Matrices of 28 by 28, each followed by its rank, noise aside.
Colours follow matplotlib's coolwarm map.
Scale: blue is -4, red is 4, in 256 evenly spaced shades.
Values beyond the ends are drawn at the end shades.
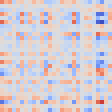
two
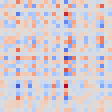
two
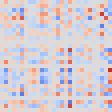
three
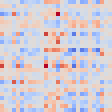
three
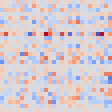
four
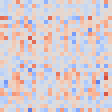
four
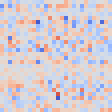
six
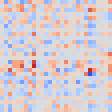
three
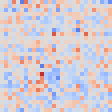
six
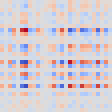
one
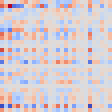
two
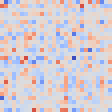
six
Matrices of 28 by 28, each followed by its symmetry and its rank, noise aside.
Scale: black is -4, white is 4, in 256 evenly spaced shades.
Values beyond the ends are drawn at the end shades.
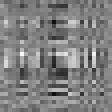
antisymmetric, rank two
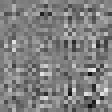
antisymmetric, rank four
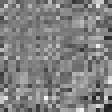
symmetric, rank four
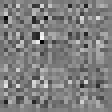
no symmetry, rank three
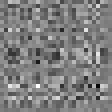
no symmetry, rank three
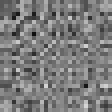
symmetric, rank three
